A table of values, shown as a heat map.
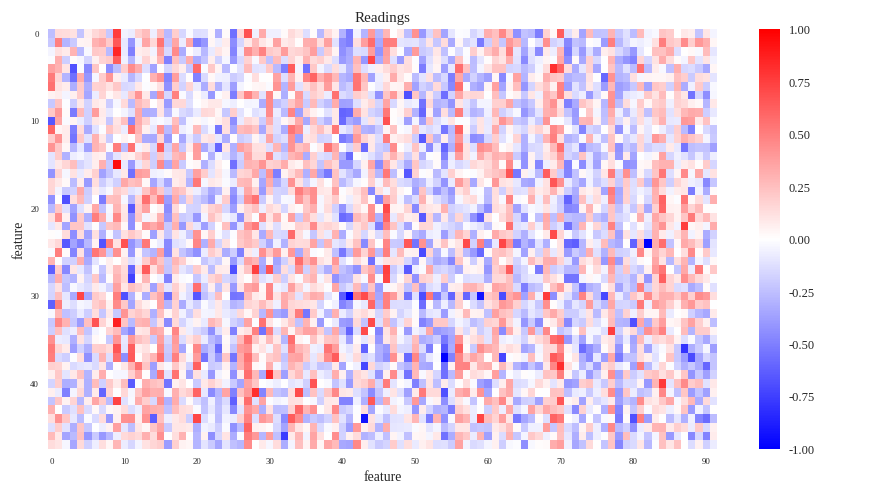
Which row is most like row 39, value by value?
7
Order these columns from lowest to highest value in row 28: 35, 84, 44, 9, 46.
35, 9, 44, 84, 46
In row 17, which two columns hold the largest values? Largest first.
69, 20
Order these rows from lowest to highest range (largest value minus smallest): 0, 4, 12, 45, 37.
45, 12, 0, 4, 37
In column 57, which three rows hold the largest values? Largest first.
24, 38, 41
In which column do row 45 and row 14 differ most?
20
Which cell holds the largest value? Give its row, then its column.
15, 9
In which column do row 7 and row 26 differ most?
14
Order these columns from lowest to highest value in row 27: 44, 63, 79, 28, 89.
79, 44, 89, 63, 28
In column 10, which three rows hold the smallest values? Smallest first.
30, 37, 34
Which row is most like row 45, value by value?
47
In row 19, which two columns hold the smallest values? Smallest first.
2, 71
